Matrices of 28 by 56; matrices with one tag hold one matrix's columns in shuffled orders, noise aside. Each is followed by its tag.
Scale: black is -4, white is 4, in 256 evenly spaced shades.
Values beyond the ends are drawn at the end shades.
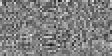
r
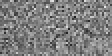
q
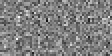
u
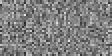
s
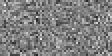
u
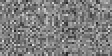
s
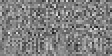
q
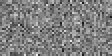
s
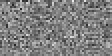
r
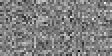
u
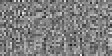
q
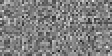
u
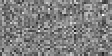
s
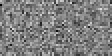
s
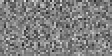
r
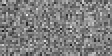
s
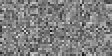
s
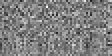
q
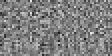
q
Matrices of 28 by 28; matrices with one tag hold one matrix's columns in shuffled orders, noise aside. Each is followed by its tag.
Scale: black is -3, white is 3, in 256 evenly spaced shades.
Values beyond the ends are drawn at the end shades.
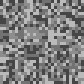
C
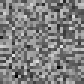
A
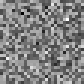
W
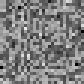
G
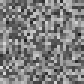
G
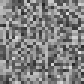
C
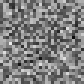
A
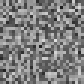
C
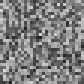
G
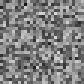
C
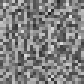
G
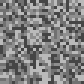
C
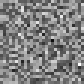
W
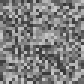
C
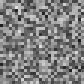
W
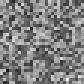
C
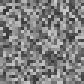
G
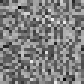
C
